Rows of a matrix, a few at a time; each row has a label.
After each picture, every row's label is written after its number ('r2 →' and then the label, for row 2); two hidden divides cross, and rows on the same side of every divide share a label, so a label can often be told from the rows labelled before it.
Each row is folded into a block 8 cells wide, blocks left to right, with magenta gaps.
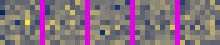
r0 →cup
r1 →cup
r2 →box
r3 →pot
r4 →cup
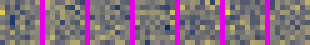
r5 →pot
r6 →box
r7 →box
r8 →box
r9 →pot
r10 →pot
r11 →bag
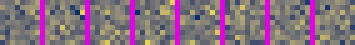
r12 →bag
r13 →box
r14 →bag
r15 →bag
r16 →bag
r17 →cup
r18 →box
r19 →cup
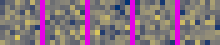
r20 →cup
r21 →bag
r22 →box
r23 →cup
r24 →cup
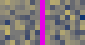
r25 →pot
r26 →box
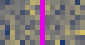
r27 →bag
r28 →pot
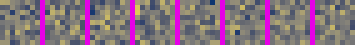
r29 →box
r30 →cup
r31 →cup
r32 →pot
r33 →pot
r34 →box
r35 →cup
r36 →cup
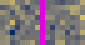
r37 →box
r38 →bag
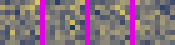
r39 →bag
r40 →bag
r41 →bag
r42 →box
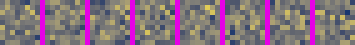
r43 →bag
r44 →cup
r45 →bag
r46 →bag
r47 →bag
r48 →cup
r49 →cup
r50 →box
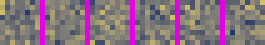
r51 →pot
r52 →box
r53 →cup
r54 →bag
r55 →cup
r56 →bag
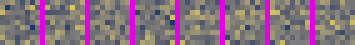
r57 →pot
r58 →bag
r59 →cup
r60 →bag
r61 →cup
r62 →cup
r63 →pot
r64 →pot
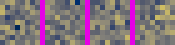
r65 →pot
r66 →pot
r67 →cup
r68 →bag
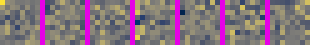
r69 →pot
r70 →cup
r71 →bag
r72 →pot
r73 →cup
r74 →box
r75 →bag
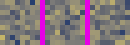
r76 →pot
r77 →bag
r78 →box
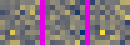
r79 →bag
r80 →box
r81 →bag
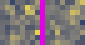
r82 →bag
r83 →bag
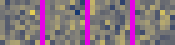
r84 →bag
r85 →box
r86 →pot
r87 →cup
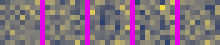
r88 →bag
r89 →box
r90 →pot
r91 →bag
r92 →box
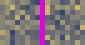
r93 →box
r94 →pot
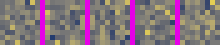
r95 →cup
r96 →pot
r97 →bag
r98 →bag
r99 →cup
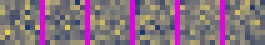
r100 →pot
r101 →pot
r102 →cup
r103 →cup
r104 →bag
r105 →cup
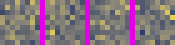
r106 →cup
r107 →box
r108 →cup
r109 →bag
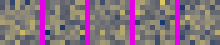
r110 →cup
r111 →bag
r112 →bag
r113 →pot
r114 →cup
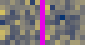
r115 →pot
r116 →pot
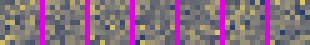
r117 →cup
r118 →pot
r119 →pot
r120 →pot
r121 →bag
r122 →cup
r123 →box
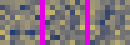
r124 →box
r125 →pot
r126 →pot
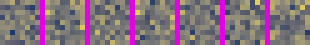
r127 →box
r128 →pot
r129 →box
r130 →pot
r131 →box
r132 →cup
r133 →pot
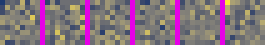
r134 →cup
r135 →bag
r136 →box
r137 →bag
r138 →bag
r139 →pot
